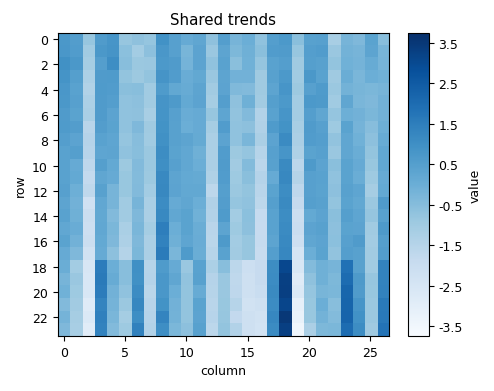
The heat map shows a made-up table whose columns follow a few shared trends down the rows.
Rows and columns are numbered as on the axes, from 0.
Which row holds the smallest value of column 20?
23
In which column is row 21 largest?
18
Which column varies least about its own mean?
11
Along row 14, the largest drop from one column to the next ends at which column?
19
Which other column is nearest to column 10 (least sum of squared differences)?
13
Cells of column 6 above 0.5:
6
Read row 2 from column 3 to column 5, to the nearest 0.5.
0.5 1 -0.5
